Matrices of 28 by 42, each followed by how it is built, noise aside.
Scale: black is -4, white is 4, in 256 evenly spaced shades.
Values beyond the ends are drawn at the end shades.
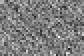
Toeplitz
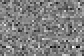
uneven rows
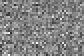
low rank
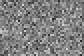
noise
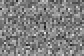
repeating columns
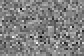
uneven rows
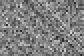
Toeplitz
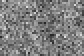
smooth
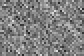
Toeplitz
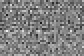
repeating columns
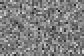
noise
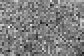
smooth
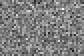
noise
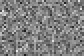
repeating columns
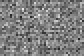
blocks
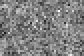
smooth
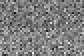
repeating columns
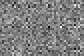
low rank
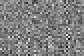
low rank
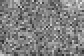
smooth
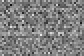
repeating columns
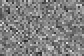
Toeplitz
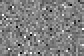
sparse
